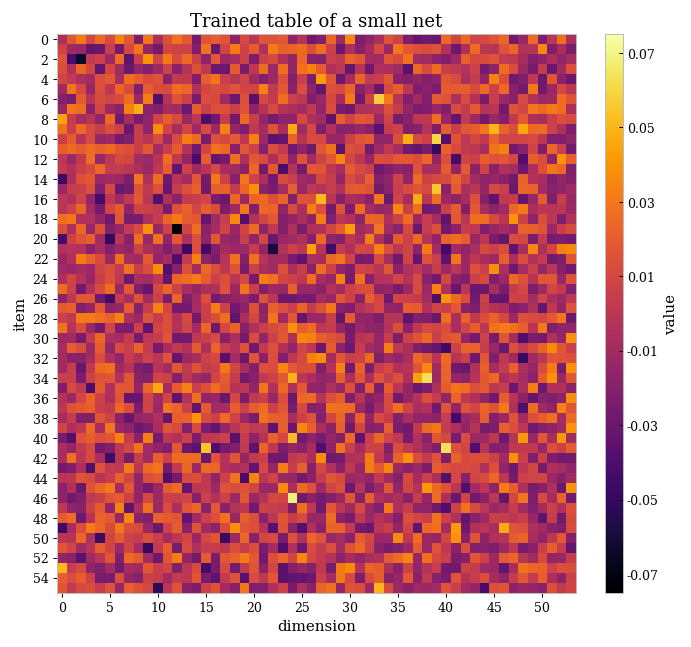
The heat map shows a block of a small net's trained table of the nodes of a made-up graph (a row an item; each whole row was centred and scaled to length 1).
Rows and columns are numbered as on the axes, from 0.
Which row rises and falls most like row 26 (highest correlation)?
41
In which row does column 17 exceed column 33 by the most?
9
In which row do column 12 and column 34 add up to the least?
19
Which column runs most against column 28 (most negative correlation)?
32
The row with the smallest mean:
26
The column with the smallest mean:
8
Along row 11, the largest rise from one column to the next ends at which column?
40
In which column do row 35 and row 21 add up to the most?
49
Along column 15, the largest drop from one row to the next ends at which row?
42
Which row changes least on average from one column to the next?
7
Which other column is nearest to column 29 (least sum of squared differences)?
53
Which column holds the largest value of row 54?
29
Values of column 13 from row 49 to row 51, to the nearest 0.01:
-0.02 0.01 0.01
